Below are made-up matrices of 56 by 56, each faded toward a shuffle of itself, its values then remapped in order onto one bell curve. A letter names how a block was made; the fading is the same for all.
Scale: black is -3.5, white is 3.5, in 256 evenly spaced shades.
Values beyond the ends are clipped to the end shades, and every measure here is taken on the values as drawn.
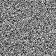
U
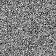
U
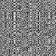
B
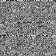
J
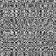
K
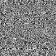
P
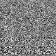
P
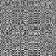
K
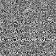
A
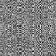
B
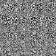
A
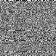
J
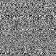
J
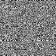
P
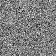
U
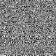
P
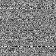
J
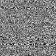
A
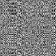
B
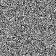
U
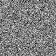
U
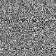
A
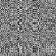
B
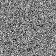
U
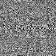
A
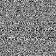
J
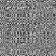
K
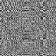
K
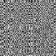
B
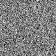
U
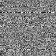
J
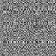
K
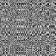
K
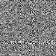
A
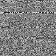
J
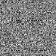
J
